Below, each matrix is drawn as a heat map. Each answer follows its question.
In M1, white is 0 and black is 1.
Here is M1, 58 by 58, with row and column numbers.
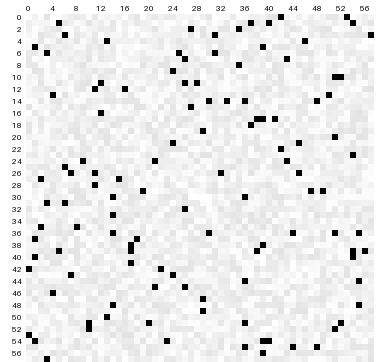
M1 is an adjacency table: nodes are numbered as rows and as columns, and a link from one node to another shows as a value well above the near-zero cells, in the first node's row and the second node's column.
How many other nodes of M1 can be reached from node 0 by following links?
3
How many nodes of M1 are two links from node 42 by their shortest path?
1
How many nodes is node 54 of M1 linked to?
4
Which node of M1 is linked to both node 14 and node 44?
node 36
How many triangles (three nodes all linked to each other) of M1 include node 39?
1
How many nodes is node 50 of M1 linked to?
1
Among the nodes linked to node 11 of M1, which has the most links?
node 26
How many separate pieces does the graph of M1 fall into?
9
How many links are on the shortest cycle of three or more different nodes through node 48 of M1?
4
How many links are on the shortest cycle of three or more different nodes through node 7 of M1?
6
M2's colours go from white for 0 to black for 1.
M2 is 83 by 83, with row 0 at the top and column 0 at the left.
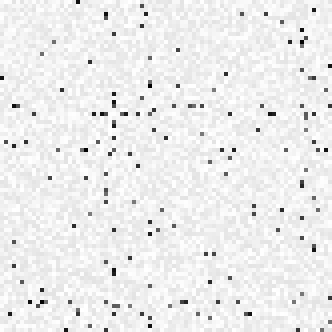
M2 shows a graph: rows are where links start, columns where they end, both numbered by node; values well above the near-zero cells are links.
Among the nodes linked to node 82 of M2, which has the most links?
node 26
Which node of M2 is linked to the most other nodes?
node 28
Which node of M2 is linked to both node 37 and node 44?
node 21
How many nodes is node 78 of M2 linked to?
7
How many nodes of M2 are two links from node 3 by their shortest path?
9
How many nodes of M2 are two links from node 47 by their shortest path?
9
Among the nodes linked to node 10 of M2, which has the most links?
node 75
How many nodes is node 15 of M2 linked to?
1
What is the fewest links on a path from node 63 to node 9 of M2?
7
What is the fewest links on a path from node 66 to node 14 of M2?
5
